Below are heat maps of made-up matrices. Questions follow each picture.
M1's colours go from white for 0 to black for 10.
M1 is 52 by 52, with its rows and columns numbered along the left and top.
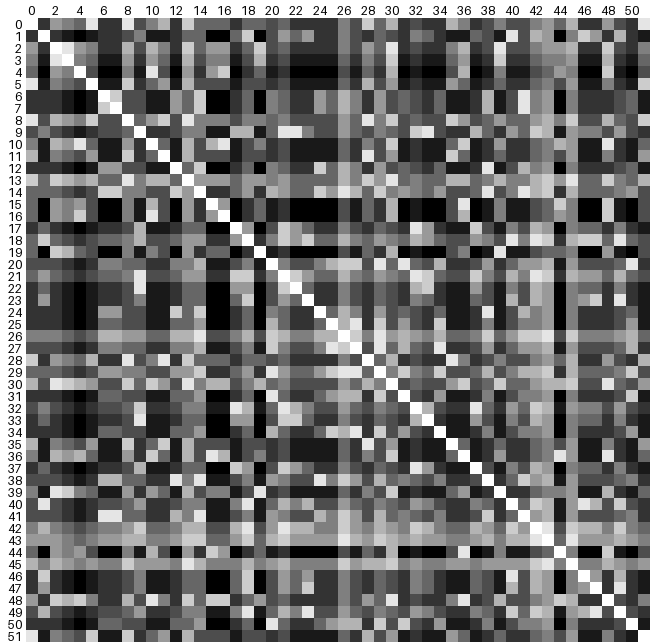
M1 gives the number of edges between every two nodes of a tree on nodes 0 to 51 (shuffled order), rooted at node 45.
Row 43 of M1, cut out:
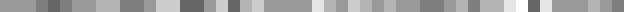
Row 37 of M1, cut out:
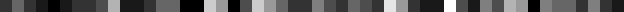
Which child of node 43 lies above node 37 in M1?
42
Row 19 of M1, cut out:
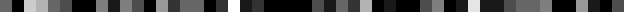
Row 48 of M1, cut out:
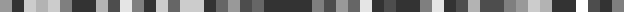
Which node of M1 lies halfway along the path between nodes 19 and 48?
2
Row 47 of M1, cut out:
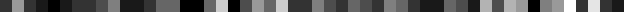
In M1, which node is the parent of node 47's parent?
18
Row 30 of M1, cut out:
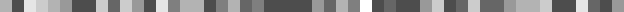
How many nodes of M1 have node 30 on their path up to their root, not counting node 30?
11
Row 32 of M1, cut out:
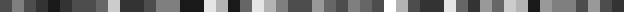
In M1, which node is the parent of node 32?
21
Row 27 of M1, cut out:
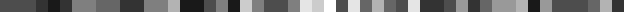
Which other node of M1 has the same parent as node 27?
20
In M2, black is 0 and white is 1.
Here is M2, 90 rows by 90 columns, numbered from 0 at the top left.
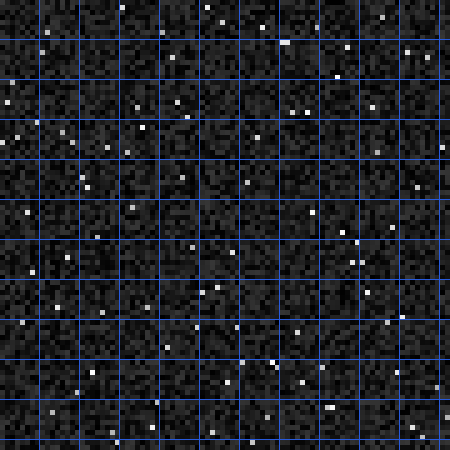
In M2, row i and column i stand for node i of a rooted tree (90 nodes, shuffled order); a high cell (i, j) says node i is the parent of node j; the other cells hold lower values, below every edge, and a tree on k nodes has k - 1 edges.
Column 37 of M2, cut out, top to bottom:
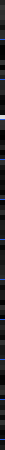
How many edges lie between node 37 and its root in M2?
6
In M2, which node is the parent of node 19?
47
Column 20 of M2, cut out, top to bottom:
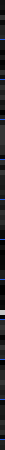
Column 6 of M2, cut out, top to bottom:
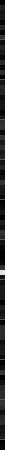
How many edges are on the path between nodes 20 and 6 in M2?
7
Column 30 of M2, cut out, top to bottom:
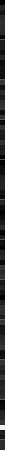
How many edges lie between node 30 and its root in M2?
5
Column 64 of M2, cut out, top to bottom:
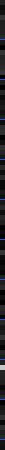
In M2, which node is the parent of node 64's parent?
58
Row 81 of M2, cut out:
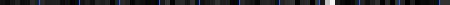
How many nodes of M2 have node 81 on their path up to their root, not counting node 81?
6
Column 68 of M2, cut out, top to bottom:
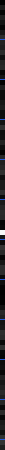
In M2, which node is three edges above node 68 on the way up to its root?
88
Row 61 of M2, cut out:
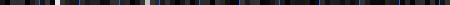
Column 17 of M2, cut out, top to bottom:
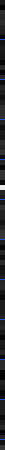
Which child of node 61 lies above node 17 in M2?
29
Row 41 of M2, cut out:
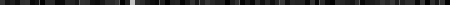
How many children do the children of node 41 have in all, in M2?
1
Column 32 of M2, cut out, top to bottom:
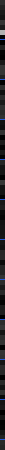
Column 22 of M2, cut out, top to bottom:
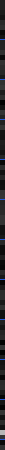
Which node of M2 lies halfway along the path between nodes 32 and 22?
52
